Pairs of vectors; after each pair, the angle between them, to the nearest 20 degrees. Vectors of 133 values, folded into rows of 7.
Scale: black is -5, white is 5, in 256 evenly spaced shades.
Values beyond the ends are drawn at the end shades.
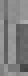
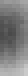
100 degrees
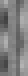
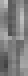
60 degrees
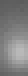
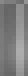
60 degrees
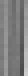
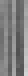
40 degrees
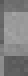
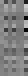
100 degrees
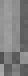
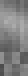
100 degrees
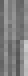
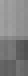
100 degrees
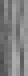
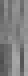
20 degrees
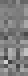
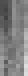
100 degrees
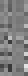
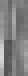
80 degrees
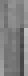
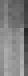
140 degrees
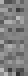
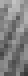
100 degrees
